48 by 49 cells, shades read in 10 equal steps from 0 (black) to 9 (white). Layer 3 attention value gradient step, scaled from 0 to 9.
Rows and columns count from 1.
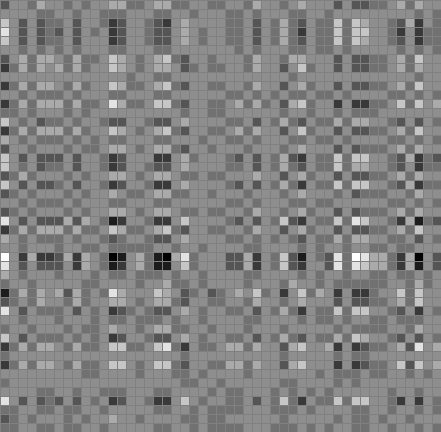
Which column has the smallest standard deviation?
30
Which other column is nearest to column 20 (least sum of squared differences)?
28
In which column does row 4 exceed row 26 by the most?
1
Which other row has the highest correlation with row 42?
32
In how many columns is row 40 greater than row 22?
14
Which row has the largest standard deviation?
29
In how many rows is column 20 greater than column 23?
7
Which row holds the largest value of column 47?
39
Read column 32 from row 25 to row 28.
7 3 5 5
